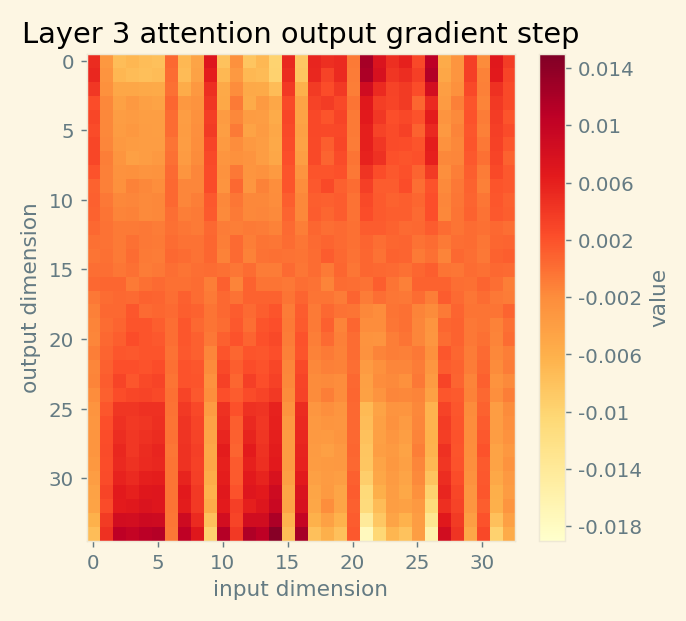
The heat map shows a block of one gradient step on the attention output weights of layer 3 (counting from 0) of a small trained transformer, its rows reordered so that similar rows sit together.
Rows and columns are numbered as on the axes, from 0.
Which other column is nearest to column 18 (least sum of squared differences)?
32
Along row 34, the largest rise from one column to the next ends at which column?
27
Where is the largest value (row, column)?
34, 14
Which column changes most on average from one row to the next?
26
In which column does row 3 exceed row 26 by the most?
21
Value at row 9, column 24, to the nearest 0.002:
0.002
